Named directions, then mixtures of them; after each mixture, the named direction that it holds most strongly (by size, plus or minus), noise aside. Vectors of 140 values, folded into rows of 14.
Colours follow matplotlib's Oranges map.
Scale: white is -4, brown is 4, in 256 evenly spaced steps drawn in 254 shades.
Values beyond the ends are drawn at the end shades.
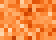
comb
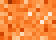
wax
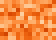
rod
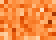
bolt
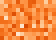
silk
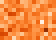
rod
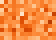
bolt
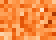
bolt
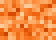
rod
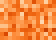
rod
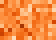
comb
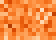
bolt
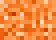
silk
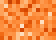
wax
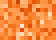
comb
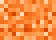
silk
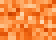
rod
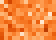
wax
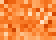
bolt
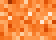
wax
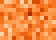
comb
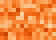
rod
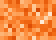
comb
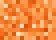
silk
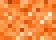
wax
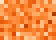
silk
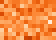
comb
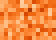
comb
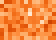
wax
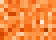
silk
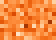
silk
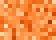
bolt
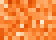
silk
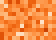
silk
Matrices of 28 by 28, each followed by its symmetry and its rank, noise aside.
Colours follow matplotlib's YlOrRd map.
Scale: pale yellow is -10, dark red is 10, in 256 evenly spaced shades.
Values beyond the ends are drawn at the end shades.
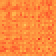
symmetric, rank four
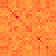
symmetric, rank four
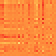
antisymmetric, rank two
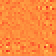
antisymmetric, rank four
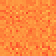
no symmetry, rank three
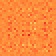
antisymmetric, rank four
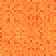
antisymmetric, rank four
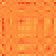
symmetric, rank two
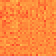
antisymmetric, rank four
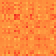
symmetric, rank two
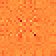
symmetric, rank three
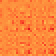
symmetric, rank three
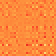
no symmetry, rank two
